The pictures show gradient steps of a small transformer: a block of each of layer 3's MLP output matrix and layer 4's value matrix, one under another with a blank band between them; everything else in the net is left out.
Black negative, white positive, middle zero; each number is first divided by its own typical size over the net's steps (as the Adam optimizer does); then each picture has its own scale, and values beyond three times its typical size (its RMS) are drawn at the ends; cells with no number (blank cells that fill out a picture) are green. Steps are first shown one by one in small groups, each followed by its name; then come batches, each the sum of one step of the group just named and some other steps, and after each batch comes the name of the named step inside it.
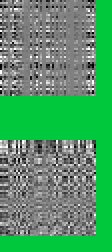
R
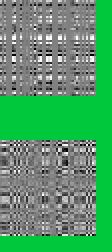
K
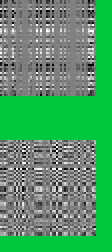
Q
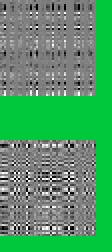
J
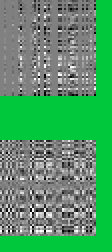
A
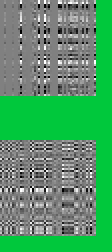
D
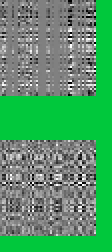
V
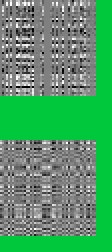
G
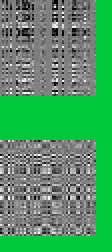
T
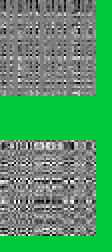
J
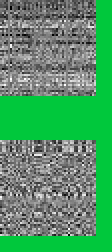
T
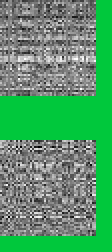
R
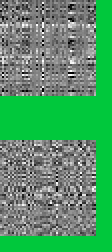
Q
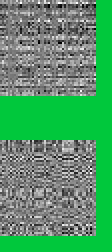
D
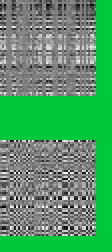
J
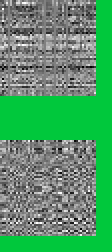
G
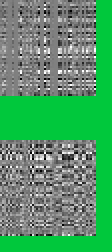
V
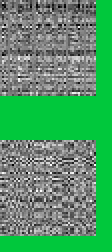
J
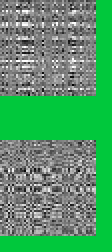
A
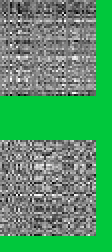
V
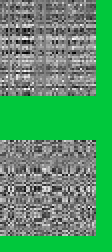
G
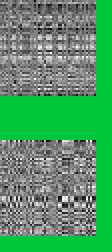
A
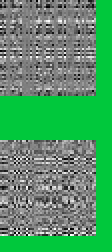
R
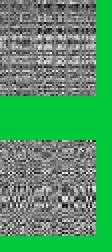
D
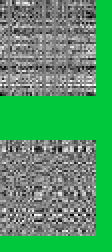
G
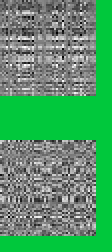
T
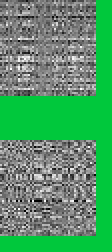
V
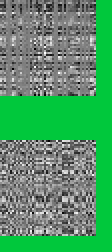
A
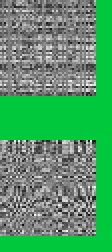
R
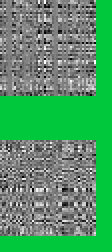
D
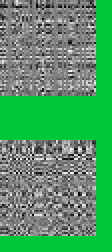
R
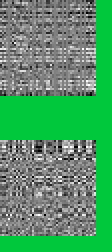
R
